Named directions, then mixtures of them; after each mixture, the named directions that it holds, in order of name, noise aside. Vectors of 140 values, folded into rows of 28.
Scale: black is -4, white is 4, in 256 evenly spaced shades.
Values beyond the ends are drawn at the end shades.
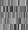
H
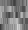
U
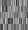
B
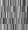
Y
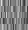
Y.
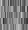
U, Y.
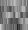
U.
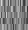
Y.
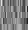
U, Y.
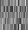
H.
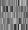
B, H.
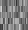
B, U.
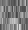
H, U.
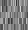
B.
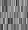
B.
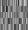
B, H.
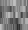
U.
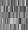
H, U.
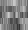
U.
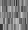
B, U.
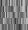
U, Y.
